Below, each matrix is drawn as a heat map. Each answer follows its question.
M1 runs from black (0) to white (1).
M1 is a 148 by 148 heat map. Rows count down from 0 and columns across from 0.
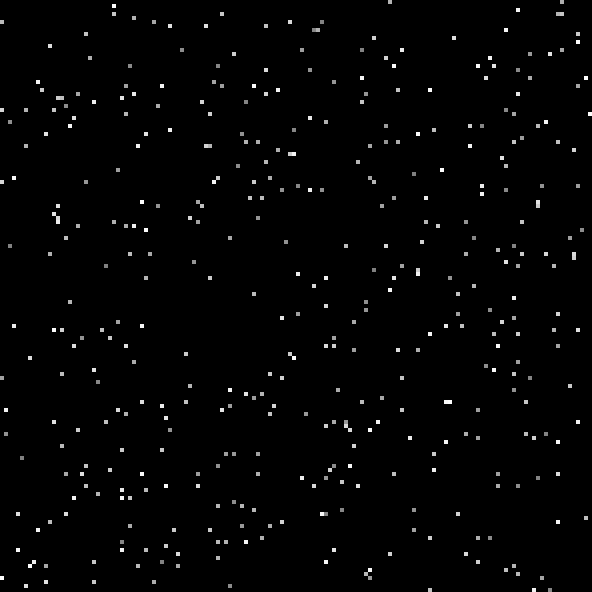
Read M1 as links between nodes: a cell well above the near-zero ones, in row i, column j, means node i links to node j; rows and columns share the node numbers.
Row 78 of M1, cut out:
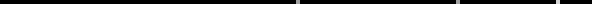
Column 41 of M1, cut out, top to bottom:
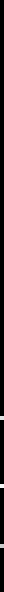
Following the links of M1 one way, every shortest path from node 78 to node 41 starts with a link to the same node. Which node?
node 74
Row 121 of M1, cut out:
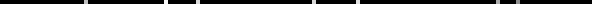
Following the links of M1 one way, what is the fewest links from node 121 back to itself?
5
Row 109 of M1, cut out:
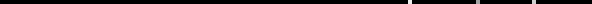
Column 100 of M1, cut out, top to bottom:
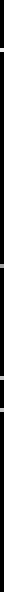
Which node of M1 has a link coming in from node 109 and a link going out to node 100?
node 102
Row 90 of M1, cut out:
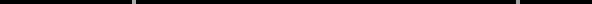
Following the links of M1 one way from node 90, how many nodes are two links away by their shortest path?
5
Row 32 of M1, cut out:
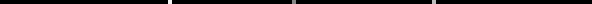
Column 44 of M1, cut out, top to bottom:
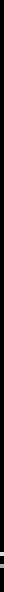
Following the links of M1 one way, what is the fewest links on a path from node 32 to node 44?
7
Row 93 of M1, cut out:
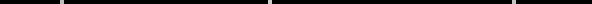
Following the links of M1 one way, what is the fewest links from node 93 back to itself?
2
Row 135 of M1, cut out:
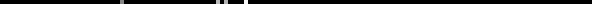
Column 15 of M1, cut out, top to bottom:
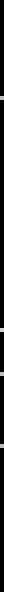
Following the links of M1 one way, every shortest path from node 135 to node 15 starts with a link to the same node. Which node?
node 30
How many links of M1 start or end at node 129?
9
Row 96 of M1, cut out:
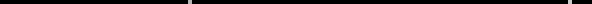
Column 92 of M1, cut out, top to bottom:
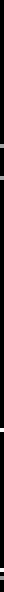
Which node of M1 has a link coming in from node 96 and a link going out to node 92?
node 142
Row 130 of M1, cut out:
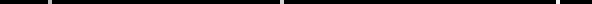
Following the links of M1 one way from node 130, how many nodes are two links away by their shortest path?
6
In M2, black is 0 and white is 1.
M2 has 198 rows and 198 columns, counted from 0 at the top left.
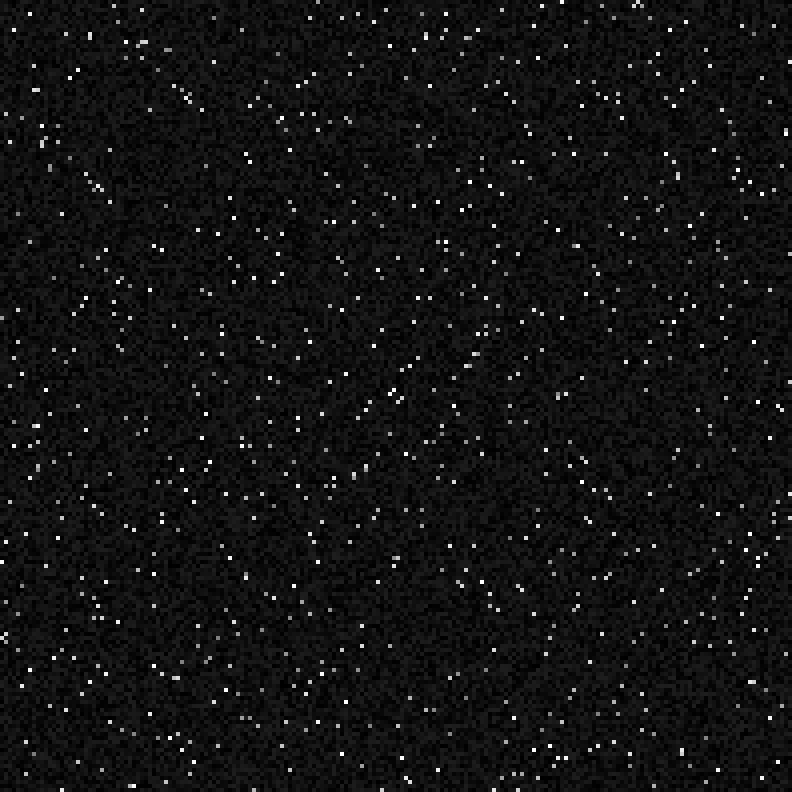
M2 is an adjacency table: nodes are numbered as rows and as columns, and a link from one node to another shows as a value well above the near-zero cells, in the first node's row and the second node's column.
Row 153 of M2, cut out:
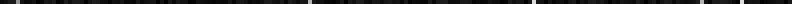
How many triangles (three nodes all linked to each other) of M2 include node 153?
2
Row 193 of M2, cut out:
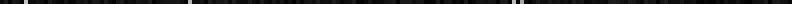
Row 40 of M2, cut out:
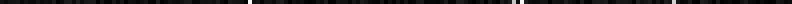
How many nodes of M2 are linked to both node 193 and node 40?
2
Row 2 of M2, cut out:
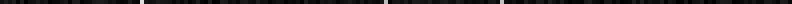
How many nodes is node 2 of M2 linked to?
3
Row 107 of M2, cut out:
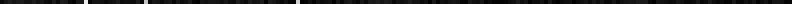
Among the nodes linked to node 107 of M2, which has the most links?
node 74
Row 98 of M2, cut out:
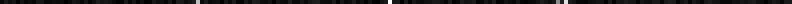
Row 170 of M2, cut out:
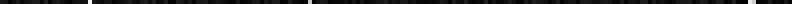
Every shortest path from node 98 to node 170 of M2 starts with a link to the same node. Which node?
node 97
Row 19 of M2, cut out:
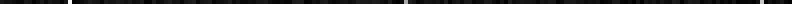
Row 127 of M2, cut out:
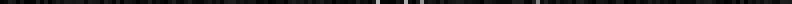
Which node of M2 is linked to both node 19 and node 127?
node 101
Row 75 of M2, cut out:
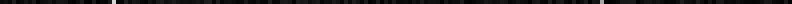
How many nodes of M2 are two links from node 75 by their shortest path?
3
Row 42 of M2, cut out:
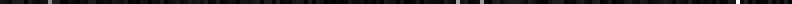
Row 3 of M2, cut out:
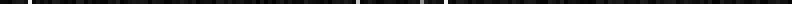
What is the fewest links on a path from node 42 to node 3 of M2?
6
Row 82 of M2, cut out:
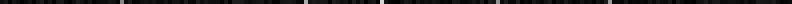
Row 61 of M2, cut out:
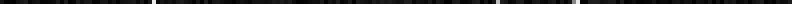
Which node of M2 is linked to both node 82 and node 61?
node 124
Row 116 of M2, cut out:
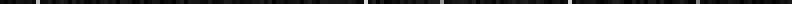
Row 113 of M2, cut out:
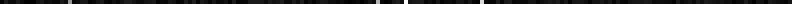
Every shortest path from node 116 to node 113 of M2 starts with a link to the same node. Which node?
node 91
